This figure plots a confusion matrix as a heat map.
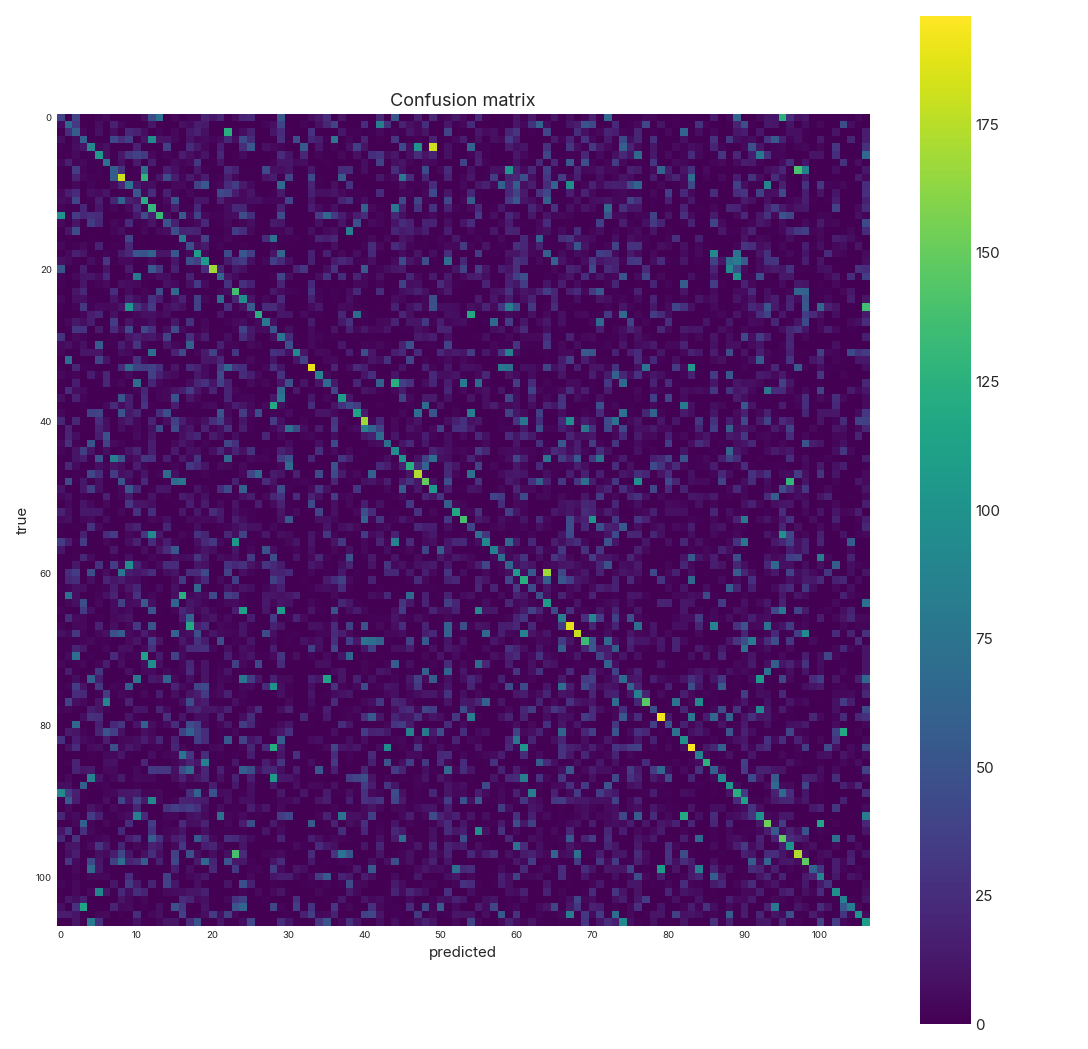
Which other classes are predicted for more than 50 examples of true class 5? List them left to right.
76, 92, 106
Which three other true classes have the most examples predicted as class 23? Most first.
97, 56, 104
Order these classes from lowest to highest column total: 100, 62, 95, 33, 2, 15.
62, 33, 100, 2, 15, 95
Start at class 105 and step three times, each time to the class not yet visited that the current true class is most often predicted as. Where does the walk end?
68
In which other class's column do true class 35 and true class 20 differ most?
44
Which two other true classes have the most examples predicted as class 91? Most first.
69, 98
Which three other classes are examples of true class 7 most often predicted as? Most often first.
97, 59, 98
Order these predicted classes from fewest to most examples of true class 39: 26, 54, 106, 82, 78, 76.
76, 82, 106, 26, 78, 54
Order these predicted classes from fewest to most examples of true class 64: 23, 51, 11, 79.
23, 79, 51, 11
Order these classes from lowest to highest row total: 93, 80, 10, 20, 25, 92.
80, 10, 93, 20, 92, 25
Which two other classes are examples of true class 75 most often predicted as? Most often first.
28, 66
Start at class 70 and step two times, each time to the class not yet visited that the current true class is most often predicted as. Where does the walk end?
12
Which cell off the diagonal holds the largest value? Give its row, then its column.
4, 49
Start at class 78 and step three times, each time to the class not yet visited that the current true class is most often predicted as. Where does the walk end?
60
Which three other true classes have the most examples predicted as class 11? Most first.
8, 71, 7
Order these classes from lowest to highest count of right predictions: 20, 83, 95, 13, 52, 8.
52, 13, 95, 20, 8, 83
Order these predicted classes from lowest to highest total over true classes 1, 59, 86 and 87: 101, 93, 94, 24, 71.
101, 71, 93, 24, 94
